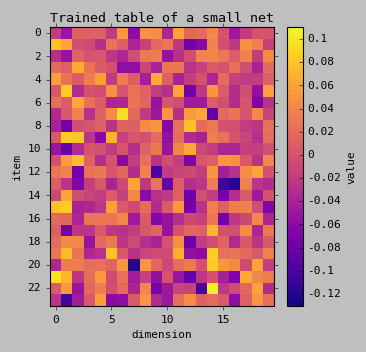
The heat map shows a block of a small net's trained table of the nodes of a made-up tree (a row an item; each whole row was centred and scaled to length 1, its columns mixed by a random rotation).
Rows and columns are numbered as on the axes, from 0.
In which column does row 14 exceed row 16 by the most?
7
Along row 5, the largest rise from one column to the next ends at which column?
19
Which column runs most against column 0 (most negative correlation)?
12
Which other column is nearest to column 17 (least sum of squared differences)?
0
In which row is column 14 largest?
22
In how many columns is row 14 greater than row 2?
7
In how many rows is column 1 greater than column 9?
16
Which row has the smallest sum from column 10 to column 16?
13
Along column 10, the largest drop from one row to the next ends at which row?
8
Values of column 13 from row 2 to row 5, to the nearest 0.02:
0.04 -0.02 0 -0.02
